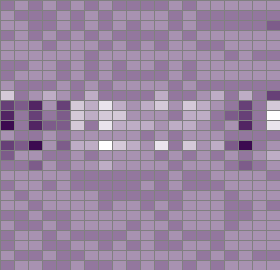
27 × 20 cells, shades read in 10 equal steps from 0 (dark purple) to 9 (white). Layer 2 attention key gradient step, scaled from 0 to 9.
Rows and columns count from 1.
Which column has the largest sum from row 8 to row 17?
8
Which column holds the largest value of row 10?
1
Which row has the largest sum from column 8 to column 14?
15
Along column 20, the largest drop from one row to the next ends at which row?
14
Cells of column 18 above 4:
15
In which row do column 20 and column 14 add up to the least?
10
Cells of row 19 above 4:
9
